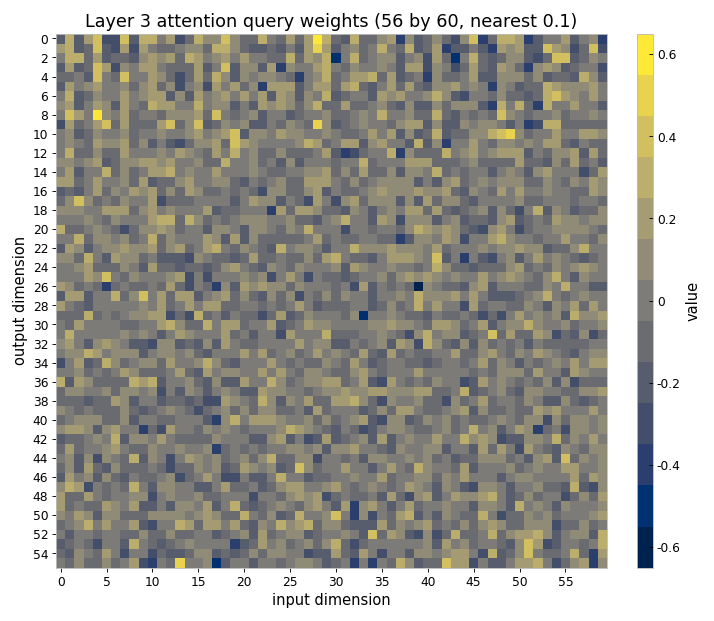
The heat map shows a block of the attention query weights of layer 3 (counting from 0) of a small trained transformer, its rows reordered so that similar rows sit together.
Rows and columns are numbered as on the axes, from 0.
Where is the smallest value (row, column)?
26, 39
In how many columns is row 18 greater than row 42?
27
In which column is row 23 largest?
41
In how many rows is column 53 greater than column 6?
24
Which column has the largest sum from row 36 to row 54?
59
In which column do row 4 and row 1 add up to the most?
4
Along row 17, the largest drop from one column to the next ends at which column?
11
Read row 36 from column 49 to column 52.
0 -0.1 0 -0.1
